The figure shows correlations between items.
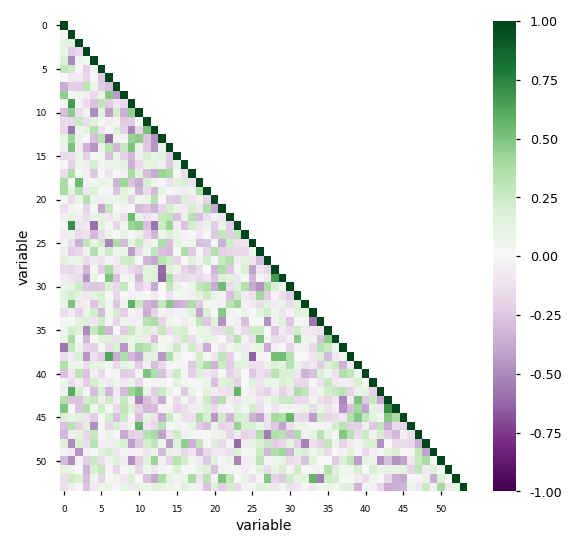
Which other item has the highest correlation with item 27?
52
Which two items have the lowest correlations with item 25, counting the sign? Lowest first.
38, 6
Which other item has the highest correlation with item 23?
1
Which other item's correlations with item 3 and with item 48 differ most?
35
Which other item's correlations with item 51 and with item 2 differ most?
49
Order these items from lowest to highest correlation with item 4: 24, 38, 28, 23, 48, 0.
23, 24, 38, 28, 0, 48
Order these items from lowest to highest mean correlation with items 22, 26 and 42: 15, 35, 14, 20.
15, 14, 20, 35
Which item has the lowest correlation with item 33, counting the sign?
34
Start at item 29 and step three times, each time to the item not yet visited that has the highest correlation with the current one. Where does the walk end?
6
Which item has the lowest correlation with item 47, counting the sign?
27
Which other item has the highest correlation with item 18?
2
